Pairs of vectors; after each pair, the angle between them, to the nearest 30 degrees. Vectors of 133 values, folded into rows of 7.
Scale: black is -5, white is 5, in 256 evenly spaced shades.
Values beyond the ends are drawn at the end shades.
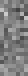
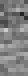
120 degrees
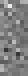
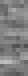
90 degrees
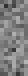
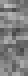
120 degrees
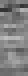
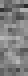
30 degrees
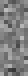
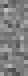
30 degrees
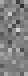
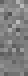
150 degrees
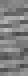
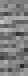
30 degrees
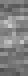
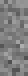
90 degrees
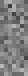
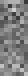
30 degrees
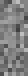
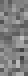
90 degrees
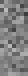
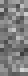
150 degrees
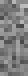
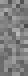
90 degrees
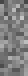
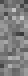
30 degrees
